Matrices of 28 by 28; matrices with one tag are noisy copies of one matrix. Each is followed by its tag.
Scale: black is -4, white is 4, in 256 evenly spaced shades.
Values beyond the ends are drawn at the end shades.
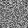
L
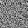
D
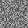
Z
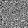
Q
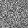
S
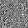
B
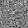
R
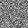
Q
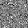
L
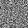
L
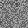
Q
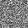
L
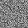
B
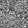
R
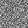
Z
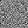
Z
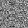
R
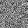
D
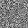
Q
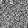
L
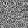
D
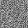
B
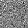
S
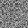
Q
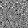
Q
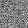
B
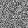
D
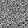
Z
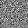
D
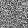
D
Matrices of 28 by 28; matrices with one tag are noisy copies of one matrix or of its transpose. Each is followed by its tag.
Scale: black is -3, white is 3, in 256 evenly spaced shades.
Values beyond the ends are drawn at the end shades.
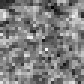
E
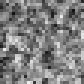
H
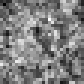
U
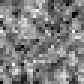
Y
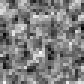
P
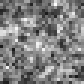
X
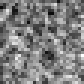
H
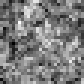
X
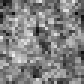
U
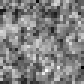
X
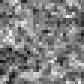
Y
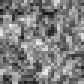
X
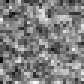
H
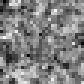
E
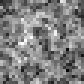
U
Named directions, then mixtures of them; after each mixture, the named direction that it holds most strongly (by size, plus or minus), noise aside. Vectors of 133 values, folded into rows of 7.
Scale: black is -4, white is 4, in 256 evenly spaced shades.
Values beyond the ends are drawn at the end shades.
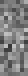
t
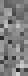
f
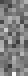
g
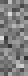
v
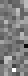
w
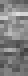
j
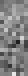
g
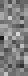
v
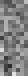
g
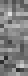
f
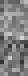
t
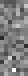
w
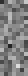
v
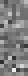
f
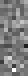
w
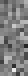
w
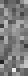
f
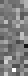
w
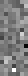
w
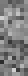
f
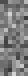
v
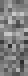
t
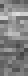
j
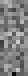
g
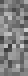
t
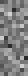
v
